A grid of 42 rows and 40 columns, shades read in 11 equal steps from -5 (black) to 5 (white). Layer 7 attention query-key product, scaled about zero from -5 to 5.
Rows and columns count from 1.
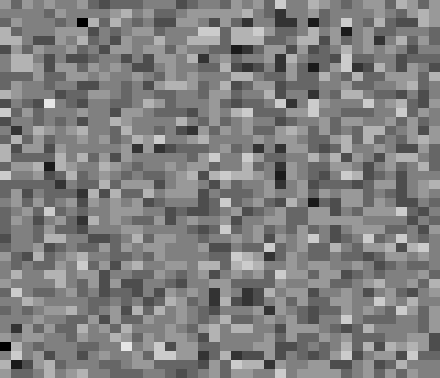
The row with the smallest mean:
3
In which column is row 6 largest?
32
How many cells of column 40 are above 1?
3
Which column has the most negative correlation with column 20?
35
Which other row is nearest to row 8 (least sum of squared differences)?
40
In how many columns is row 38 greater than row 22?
16
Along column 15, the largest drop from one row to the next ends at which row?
17
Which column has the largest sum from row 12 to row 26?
21
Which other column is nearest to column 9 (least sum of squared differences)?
11
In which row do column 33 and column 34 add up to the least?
8
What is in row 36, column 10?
-2
